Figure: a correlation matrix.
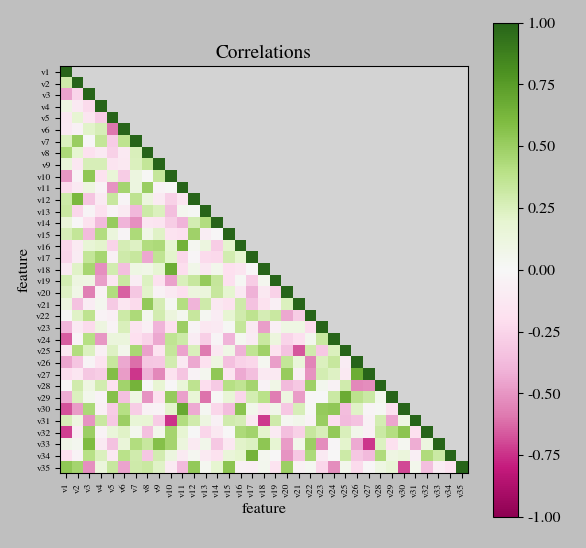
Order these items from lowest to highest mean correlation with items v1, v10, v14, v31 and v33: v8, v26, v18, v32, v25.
v26, v32, v25, v18, v8
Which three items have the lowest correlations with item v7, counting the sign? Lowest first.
v27, v26, v14
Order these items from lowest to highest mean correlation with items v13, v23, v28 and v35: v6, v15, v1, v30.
v30, v6, v1, v15
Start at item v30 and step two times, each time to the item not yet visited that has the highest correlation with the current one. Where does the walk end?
v16
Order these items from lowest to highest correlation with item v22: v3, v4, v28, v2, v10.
v4, v10, v2, v3, v28
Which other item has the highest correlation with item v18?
v10
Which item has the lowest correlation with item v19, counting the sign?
v29
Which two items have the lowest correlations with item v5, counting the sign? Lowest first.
v6, v11
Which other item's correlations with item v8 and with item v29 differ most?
v25
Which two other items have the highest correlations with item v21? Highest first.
v8, v11
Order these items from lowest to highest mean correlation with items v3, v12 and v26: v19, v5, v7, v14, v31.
v31, v7, v19, v14, v5
